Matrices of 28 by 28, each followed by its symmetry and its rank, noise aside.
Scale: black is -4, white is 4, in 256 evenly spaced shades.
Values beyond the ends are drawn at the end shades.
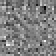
antisymmetric, rank four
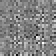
symmetric, rank four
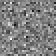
no symmetry, rank six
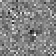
symmetric, rank eight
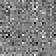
antisymmetric, rank six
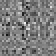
no symmetry, rank four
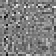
antisymmetric, rank eight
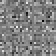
no symmetry, rank six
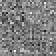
no symmetry, rank eight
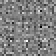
antisymmetric, rank six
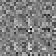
antisymmetric, rank four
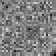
symmetric, rank six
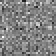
no symmetry, rank eight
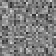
no symmetry, rank six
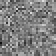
antisymmetric, rank six
